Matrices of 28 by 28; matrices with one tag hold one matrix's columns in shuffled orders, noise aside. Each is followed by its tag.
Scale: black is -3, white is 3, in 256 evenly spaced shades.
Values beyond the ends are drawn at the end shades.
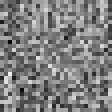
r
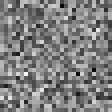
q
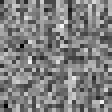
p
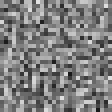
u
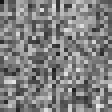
r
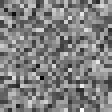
q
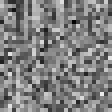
p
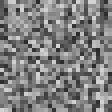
p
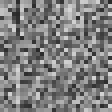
p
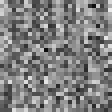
r
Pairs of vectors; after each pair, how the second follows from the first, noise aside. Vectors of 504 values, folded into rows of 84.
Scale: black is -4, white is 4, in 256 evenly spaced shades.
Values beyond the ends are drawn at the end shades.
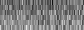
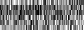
wrapped around, scaled up.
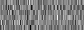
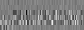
reversed, negated, partly zeroed.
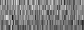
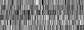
wrapped around.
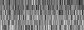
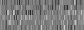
wrapped around, negated, partly zeroed.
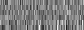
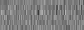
wrapped around, negated, shrunk.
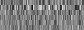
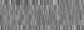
wrapped around, negated, shrunk.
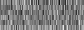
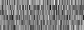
wrapped around.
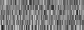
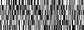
wrapped around, scaled up.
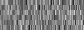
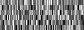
wrapped around, scaled up.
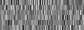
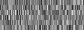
wrapped around.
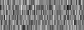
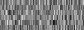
wrapped around.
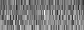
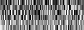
reversed, negated, scaled up.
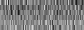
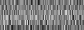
wrapped around.
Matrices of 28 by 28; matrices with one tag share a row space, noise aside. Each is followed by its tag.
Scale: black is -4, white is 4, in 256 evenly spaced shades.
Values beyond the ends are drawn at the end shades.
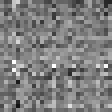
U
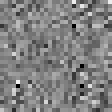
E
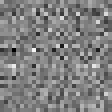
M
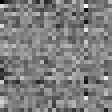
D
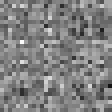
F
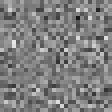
M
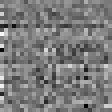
D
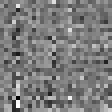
U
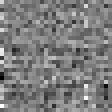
D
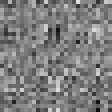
M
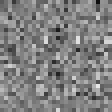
M
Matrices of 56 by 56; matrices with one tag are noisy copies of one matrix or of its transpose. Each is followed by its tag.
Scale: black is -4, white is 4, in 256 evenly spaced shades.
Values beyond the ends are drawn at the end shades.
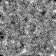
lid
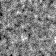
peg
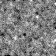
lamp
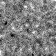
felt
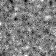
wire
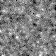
lamp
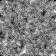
lid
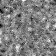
wire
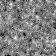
lamp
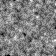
lamp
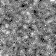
felt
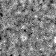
peg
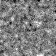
peg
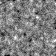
lamp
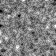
wire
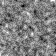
felt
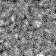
peg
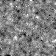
lamp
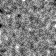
wire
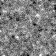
lamp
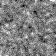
felt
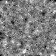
lid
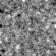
wire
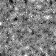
wire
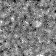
peg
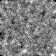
lid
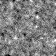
lamp
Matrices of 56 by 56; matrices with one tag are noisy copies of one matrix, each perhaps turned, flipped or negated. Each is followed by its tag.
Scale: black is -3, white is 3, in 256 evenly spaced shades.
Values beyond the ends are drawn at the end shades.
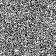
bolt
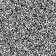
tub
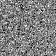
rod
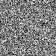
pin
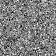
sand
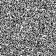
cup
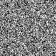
rod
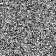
bolt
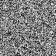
rod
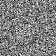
cup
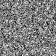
rod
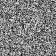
cup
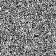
cup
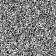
sand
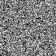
pin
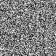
pin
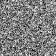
tub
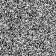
sand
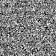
rod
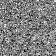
sand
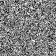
rod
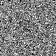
cup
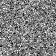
tub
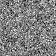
sand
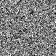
pin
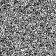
tub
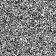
sand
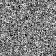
bolt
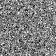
tub
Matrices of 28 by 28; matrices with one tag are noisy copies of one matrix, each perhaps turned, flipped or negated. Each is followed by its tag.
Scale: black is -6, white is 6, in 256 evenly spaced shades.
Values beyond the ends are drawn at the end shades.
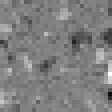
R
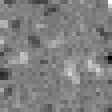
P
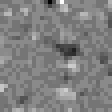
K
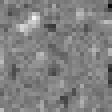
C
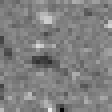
K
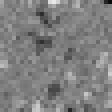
P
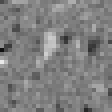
K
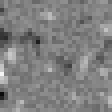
R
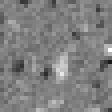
K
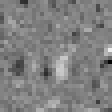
K
